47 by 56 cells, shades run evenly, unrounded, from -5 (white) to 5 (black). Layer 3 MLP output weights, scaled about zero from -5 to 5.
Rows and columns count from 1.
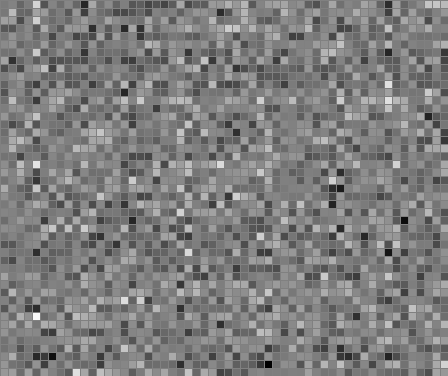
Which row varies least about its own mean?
43
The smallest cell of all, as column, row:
5, 40
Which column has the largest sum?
17
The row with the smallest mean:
13
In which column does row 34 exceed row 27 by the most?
23
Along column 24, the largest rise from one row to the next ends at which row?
30
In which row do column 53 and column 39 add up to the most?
35
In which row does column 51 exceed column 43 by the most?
28
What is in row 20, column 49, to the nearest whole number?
2
